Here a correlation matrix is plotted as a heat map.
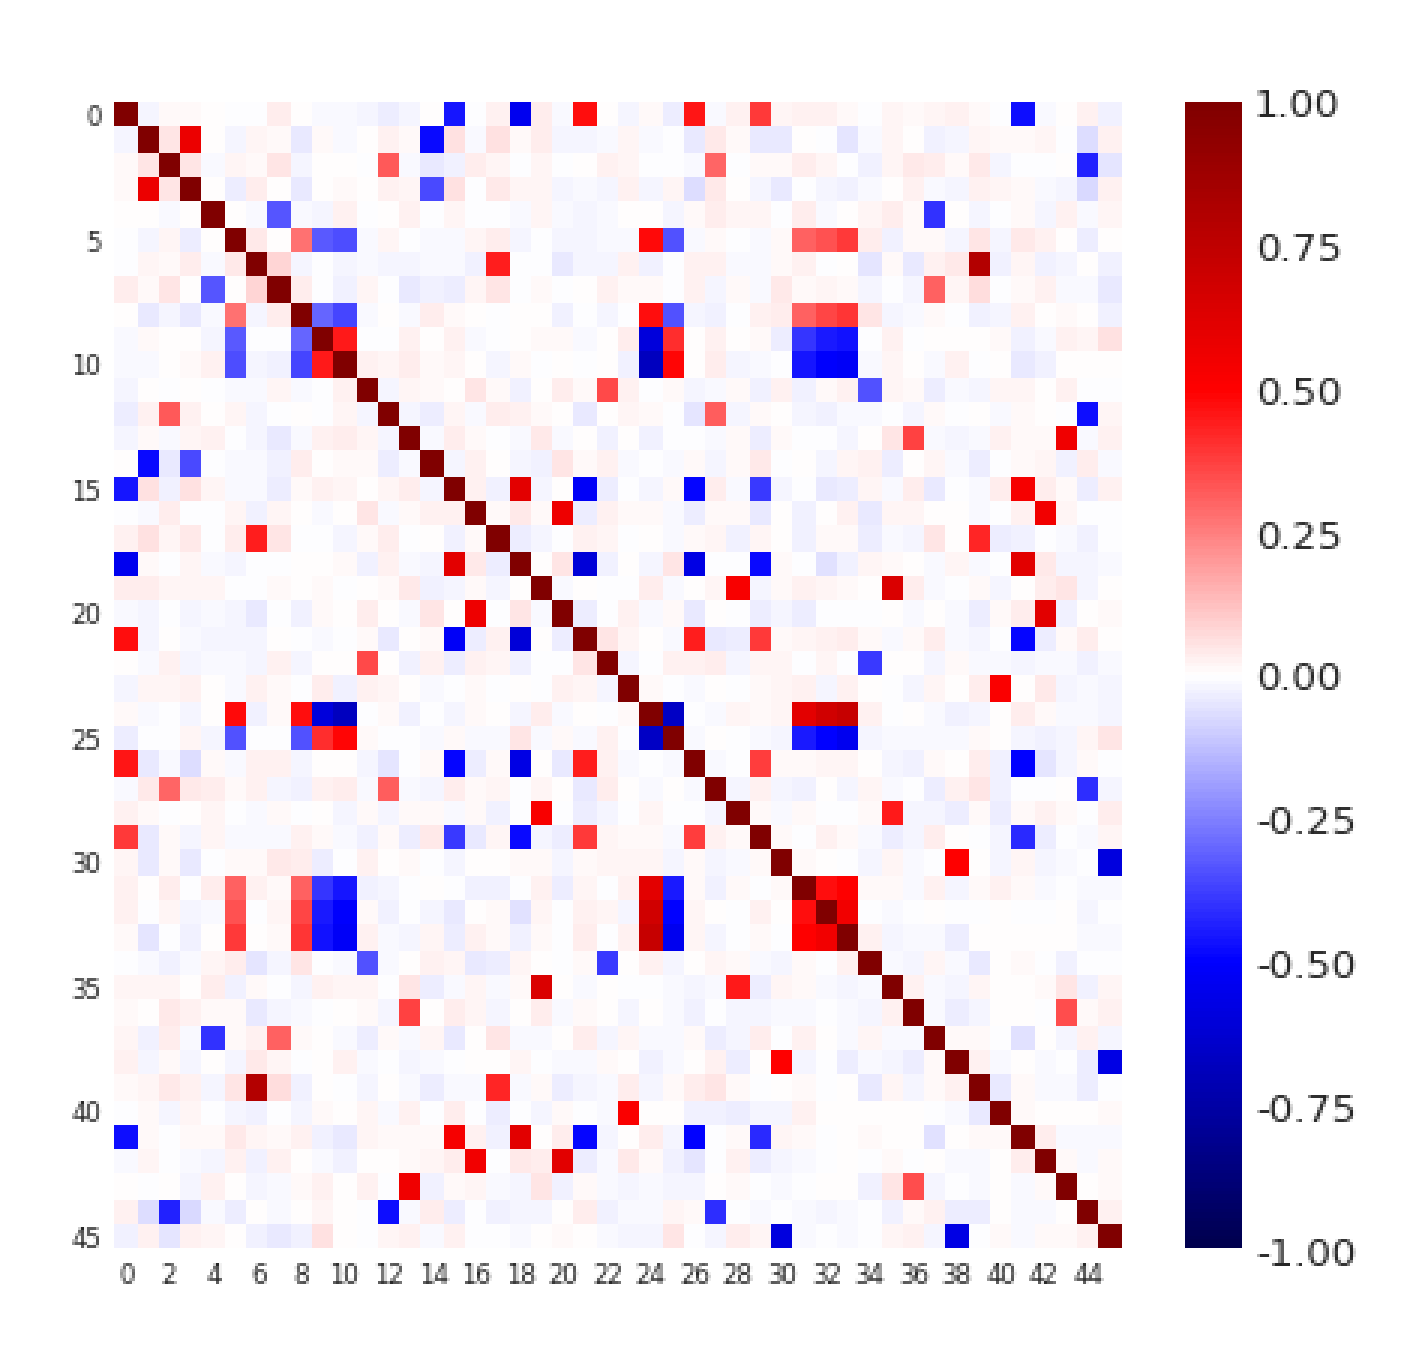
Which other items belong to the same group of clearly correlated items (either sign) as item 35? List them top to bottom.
19, 28
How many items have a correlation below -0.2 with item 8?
3
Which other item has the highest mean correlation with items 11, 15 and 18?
41
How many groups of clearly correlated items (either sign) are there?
12
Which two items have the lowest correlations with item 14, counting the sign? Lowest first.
1, 3
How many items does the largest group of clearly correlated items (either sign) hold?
9
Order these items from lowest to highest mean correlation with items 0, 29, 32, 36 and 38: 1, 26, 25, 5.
25, 1, 5, 26
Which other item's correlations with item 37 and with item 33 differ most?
24
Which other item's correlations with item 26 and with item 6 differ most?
39
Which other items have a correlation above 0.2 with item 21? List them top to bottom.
0, 26, 29
